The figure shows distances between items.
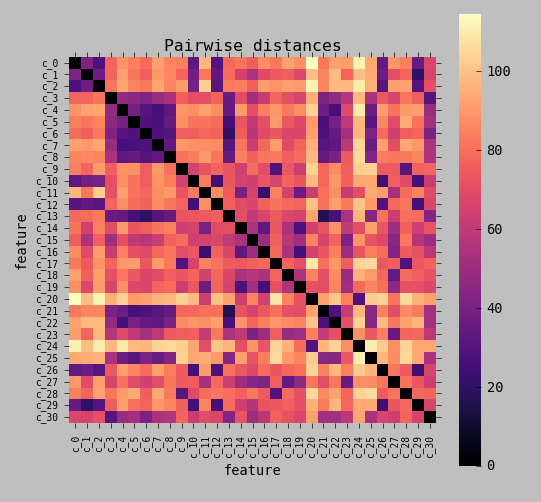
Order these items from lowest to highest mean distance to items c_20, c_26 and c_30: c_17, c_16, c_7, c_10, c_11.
c_10, c_16, c_11, c_7, c_17
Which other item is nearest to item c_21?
c_13
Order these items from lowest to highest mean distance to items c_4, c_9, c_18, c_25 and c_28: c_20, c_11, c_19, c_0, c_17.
c_17, c_19, c_11, c_0, c_20
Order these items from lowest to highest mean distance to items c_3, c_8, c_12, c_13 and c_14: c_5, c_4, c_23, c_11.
c_5, c_4, c_23, c_11
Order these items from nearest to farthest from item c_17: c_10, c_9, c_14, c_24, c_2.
c_9, c_10, c_14, c_2, c_24
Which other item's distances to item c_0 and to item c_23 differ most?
c_2
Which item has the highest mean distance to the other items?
c_24
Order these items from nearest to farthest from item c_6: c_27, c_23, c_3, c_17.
c_3, c_23, c_27, c_17
